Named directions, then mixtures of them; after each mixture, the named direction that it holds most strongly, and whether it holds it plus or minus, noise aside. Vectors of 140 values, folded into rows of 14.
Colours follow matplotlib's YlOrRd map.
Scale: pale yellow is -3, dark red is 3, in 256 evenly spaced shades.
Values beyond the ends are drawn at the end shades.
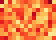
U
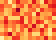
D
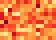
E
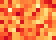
U, plus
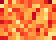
U, plus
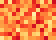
D, plus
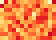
U, minus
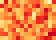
U, minus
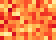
E, plus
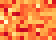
E, minus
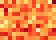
E, minus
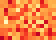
D, minus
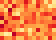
E, plus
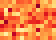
E, plus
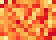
U, minus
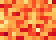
E, minus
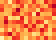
D, plus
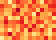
D, plus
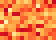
E, minus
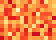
D, minus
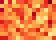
U, plus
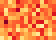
D, plus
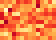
E, plus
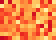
U, plus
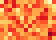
U, minus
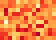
E, minus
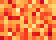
D, minus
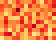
D, plus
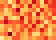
D, plus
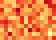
D, plus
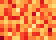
D, minus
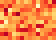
E, minus
